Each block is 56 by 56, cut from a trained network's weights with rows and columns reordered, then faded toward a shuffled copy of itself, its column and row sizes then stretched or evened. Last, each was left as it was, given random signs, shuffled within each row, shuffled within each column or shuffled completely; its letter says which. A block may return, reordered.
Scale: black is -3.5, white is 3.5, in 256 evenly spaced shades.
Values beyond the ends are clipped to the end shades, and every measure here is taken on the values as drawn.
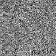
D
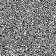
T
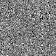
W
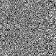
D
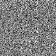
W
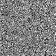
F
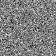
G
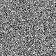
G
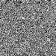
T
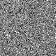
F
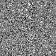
W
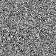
T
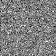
T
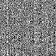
D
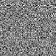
D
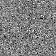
T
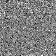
T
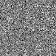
W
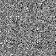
W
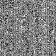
F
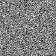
W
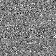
T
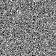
F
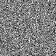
F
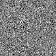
W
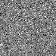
T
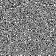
T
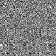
D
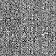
D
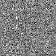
W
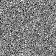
G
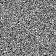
G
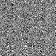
D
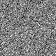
G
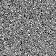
G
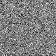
T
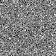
T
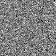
F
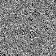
W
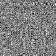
D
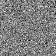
T
